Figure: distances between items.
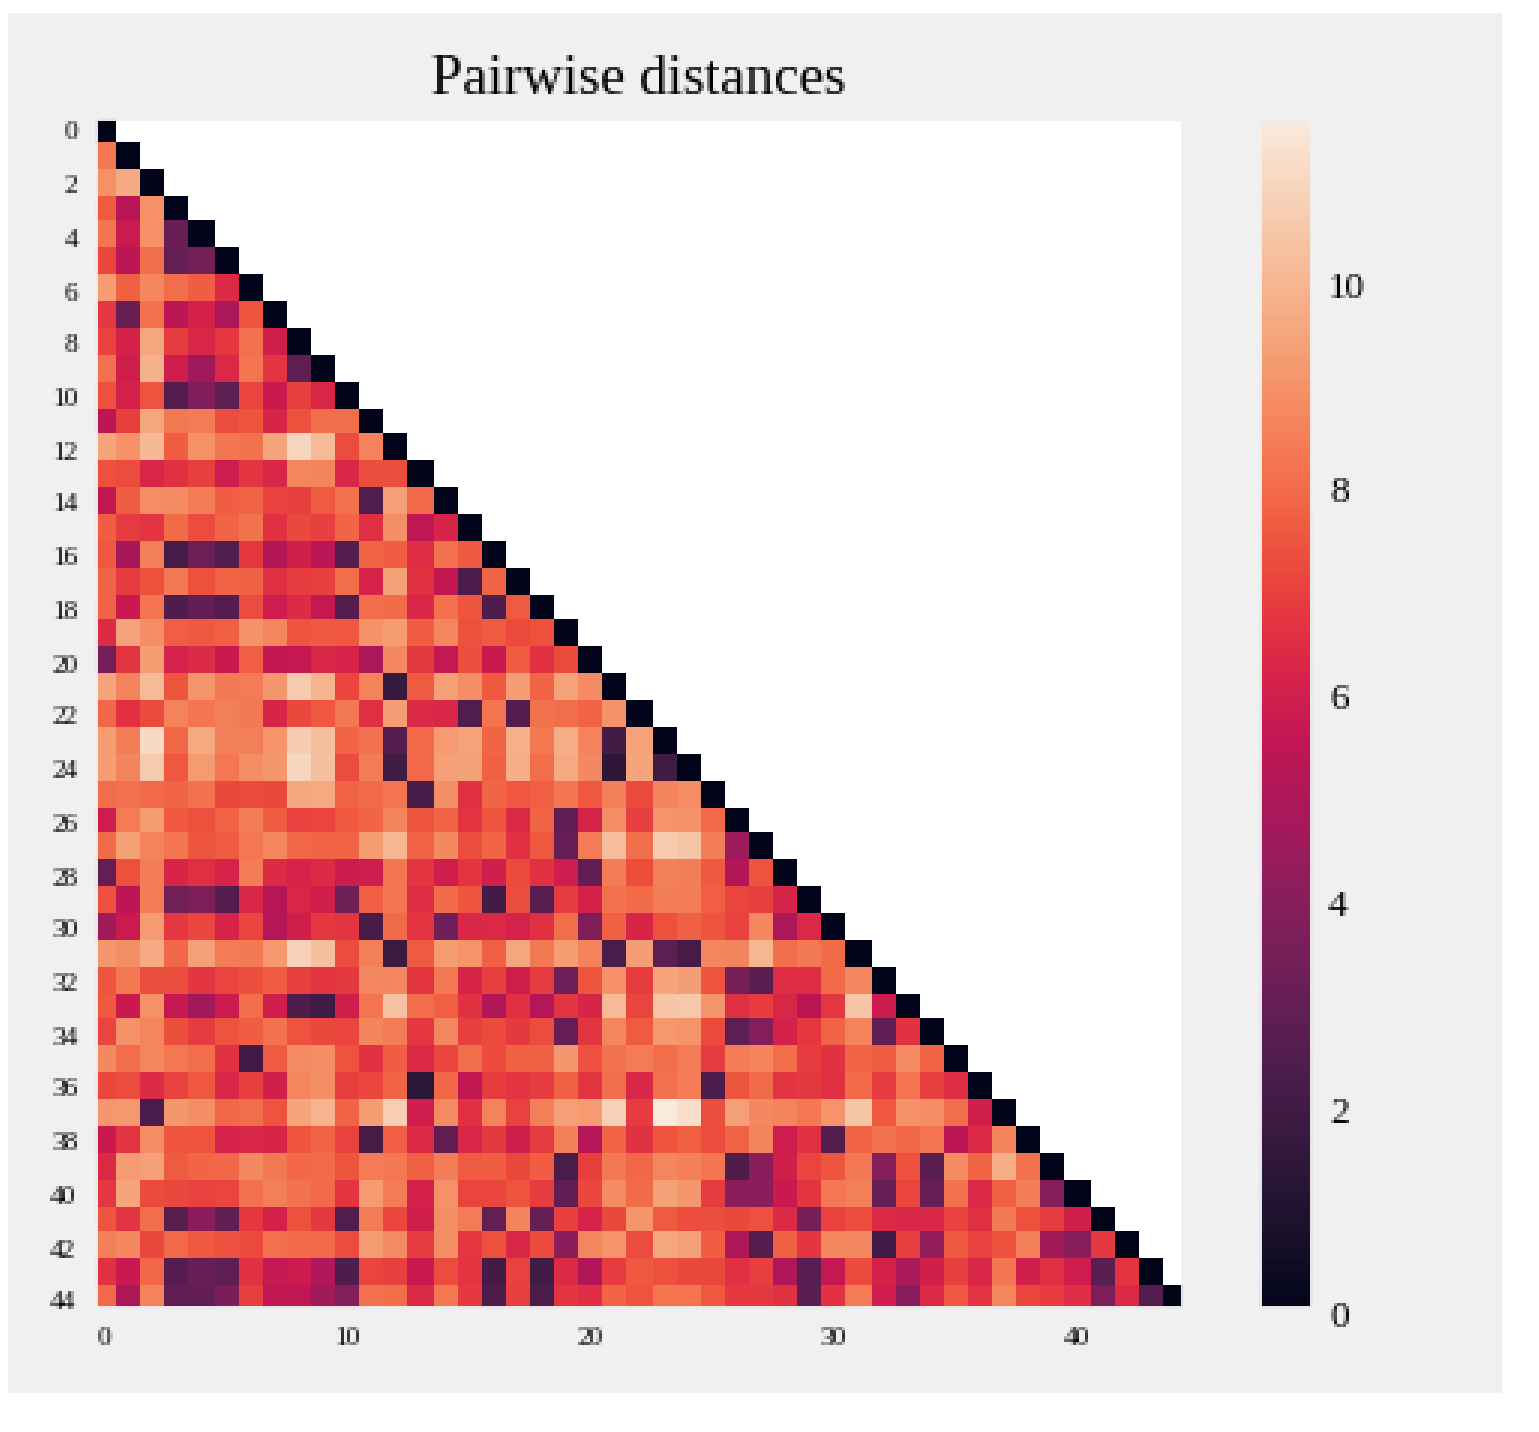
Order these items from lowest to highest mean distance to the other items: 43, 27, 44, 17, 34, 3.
43, 44, 3, 34, 17, 27
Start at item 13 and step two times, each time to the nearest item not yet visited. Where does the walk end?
25
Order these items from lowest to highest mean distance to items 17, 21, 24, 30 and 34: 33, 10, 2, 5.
10, 5, 33, 2
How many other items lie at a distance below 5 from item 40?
7
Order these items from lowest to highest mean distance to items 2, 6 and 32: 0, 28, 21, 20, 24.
28, 20, 0, 21, 24
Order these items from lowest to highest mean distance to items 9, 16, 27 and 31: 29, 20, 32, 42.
29, 32, 42, 20
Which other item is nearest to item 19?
39
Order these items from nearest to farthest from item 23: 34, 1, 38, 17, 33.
38, 1, 34, 17, 33
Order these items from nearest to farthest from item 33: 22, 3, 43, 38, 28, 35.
43, 3, 28, 22, 38, 35
